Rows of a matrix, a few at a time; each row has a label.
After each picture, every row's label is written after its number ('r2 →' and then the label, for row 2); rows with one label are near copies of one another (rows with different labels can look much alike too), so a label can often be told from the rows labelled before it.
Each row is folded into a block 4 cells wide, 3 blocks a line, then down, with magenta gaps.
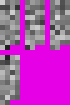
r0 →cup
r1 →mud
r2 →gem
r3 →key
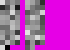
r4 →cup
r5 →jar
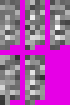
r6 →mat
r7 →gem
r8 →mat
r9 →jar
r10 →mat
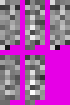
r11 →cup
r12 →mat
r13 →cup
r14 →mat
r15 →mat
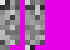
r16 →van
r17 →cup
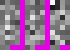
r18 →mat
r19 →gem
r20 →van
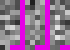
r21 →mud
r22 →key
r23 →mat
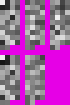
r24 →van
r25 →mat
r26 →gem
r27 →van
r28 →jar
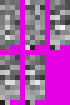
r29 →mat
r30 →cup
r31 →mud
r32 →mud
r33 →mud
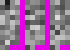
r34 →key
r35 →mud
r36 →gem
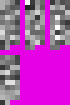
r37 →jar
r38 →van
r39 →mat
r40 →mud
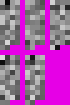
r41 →key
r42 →jar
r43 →cup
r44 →van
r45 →key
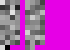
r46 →cup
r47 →jar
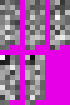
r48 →mat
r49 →gem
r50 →gem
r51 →van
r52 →key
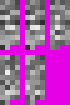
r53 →mud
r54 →mud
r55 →mat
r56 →gem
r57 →jar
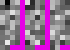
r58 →key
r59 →van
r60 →jar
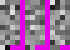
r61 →cup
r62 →mud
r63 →van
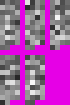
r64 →mat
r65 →van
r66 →gem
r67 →mud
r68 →mat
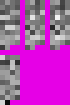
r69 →mud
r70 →gem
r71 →gem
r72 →cup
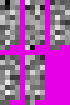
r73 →key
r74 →cup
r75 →mat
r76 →mat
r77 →jar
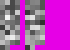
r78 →gem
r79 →mud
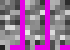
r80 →mud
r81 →jar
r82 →jar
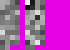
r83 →jar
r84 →van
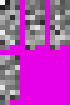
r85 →van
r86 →mud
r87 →gem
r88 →jar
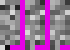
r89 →cup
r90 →jar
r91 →jar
